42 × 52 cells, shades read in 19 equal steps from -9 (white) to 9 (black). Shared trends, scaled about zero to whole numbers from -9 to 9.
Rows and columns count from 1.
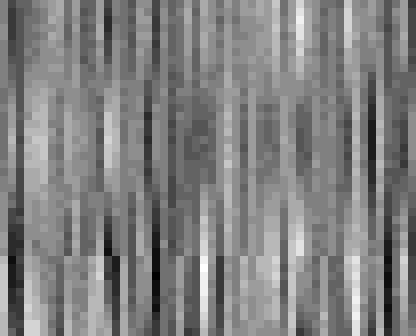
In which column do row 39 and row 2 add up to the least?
26
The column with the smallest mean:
45
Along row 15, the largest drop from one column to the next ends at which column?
48
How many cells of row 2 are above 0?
18
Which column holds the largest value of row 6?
20
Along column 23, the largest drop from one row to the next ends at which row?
33
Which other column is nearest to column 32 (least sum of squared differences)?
10
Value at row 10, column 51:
2
